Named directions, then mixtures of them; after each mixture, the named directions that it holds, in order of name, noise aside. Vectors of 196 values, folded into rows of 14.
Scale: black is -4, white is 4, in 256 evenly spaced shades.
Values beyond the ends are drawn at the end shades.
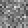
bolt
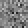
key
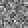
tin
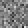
bolt, key, tin.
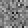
key, tin.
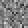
bolt, key, tin.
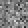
bolt, key, tin.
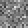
bolt.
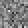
bolt, key, tin.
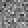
bolt, key, tin.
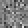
bolt, key, tin.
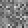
bolt, key.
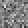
bolt, tin.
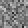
key, tin.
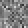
bolt, key, tin.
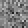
key.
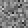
bolt, key.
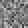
bolt, key, tin.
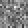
bolt, key.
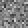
bolt, key, tin.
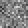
bolt, key, tin.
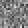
bolt, key, tin.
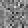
bolt, key, tin.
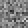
key, tin.
